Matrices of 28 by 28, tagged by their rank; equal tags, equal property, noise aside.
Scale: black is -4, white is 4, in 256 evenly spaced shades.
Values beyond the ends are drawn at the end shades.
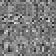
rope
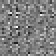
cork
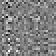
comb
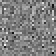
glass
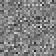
rope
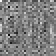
glass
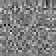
glass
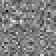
glass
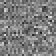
rope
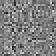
glass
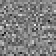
rope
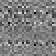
comb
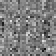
cork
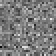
rope
